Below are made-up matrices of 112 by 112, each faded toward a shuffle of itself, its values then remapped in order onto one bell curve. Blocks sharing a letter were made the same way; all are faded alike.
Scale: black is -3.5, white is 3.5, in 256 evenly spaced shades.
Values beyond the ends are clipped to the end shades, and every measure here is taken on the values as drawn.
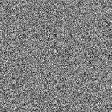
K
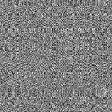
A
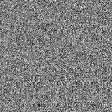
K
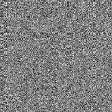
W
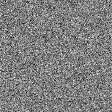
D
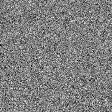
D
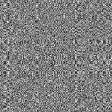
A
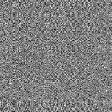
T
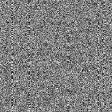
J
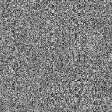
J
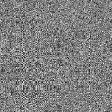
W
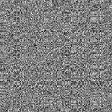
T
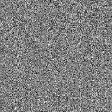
J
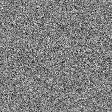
D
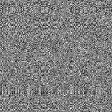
T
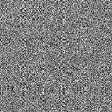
W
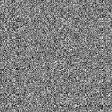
W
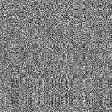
T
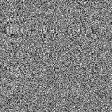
K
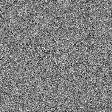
D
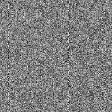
J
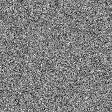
D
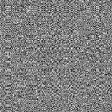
A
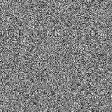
K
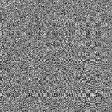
T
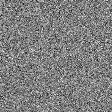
D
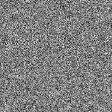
J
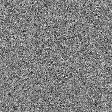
D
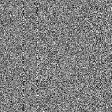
J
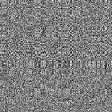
T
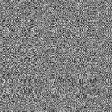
A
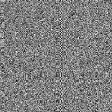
W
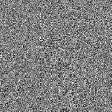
J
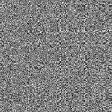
W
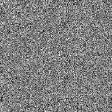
J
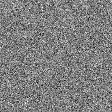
D
